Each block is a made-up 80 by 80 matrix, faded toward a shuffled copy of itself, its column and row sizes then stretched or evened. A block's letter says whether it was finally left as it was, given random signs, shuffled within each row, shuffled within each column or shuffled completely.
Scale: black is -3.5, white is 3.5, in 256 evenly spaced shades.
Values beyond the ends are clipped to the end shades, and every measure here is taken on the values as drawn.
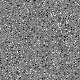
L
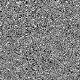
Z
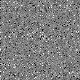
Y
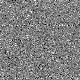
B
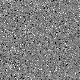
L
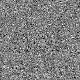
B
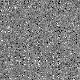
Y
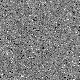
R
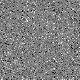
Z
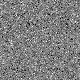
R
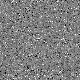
B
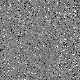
L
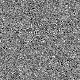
B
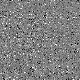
Z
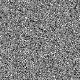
L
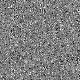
L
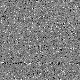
B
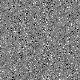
L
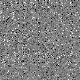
Z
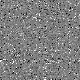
Z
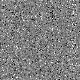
L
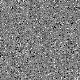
Y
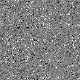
Y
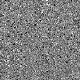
Z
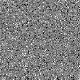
Z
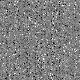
L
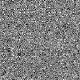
Z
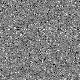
B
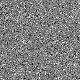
B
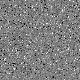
B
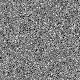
R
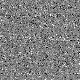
B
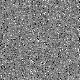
L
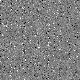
L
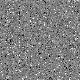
L
